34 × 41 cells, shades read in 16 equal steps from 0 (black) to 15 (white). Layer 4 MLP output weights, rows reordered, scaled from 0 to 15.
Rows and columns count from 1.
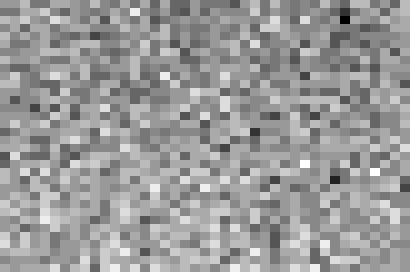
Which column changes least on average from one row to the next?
29
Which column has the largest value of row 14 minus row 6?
34
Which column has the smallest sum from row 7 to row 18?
38
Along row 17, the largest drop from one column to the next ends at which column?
26
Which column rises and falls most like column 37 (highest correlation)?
2
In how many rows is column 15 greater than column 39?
12
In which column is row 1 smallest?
24
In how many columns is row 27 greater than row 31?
18
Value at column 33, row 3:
7
